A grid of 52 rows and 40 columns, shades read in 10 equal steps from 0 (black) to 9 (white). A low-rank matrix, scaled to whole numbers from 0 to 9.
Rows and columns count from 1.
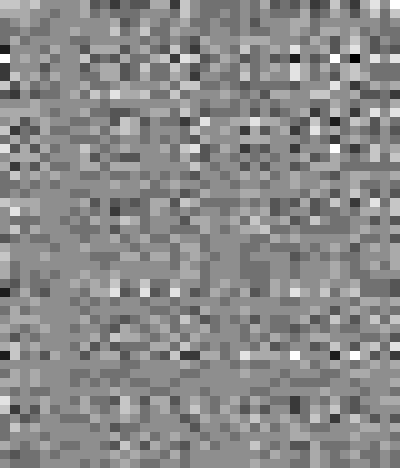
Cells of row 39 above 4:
24
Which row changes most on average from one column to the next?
7
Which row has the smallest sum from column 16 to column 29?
13
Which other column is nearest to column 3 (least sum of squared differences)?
31
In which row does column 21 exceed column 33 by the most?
14
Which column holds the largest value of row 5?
36
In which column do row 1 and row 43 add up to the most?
40
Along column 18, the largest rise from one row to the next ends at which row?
8
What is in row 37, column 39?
6
